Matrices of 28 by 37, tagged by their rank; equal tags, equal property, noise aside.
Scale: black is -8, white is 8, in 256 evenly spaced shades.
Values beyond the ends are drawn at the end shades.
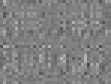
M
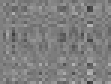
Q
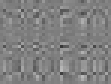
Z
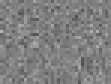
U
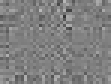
M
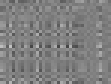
Z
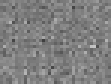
U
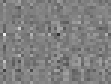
Q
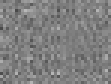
M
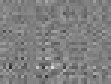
M
